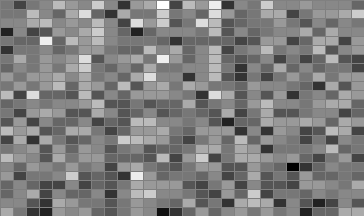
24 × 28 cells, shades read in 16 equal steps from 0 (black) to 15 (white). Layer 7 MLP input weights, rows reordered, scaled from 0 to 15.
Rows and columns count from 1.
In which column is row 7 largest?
13
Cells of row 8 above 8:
6
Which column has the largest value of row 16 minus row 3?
10
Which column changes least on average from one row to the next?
20
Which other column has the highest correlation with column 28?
25
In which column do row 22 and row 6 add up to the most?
12
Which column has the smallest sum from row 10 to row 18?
9
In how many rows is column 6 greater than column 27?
11
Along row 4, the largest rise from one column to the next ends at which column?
2
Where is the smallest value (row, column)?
19, 23
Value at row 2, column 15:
8
